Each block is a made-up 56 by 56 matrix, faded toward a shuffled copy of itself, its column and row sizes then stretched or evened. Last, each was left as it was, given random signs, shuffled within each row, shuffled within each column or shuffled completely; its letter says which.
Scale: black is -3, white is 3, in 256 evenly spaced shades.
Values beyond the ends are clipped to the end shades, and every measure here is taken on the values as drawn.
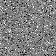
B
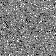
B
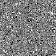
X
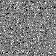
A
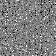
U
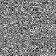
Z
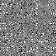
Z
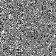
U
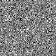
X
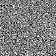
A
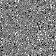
U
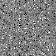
U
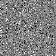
U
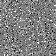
U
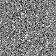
U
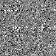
X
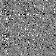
X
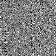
U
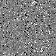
U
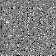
X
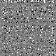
X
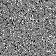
B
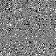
Z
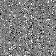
U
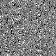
U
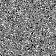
B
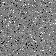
B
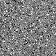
B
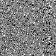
U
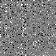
X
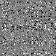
X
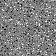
B
